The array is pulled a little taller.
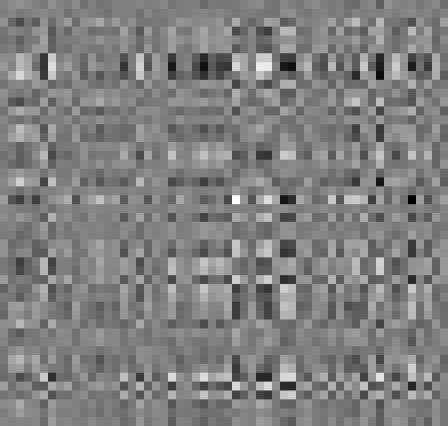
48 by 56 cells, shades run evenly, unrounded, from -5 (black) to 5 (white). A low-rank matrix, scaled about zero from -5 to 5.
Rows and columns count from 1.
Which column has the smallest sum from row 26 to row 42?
34
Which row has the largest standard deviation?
8
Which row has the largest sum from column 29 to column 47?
23
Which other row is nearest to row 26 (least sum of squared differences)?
27
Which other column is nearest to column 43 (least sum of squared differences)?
19
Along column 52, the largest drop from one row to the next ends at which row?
44
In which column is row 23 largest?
30
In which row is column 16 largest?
43
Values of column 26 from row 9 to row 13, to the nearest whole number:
-3 1 -1 1 -1
